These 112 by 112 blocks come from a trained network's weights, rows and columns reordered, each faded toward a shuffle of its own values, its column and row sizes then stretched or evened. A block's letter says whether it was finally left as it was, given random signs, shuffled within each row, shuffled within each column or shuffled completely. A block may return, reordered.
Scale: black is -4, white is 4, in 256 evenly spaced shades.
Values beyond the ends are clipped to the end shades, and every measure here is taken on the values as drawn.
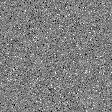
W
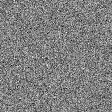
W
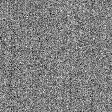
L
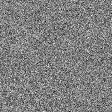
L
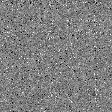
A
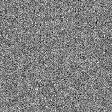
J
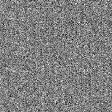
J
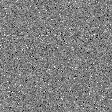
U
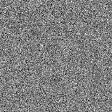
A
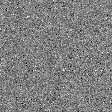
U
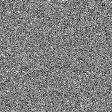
U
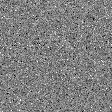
U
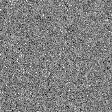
L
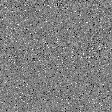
J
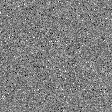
U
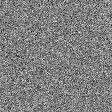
W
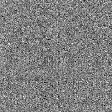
J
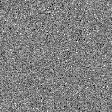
J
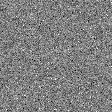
L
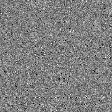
J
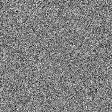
A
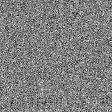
J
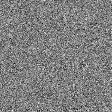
A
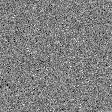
W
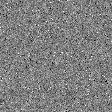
L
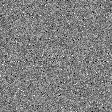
U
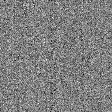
L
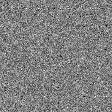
A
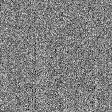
J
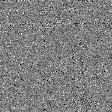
A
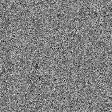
L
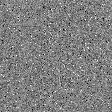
L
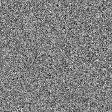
A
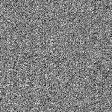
J
